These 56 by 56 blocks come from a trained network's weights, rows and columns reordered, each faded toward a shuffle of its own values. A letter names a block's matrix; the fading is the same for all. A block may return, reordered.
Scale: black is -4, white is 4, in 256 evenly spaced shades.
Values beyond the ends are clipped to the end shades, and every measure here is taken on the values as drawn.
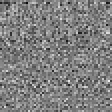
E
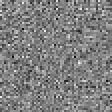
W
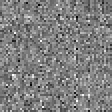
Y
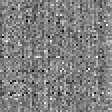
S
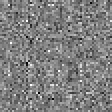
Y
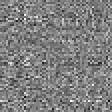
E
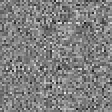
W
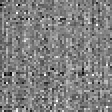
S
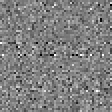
Y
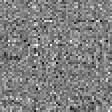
Y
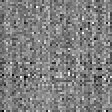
S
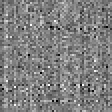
S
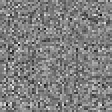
W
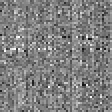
S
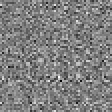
W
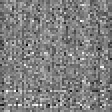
S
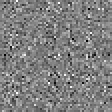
Y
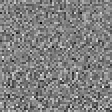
E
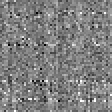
S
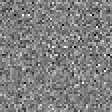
Y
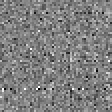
Y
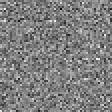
W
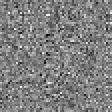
Y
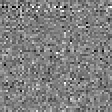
Y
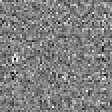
Y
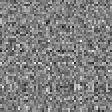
E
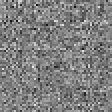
W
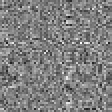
E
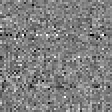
Y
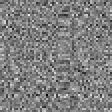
E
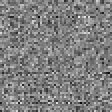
E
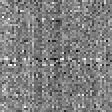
S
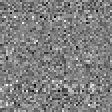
Y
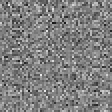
W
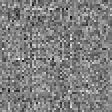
W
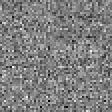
W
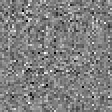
Y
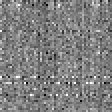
S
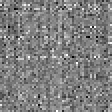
S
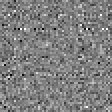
Y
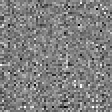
Y
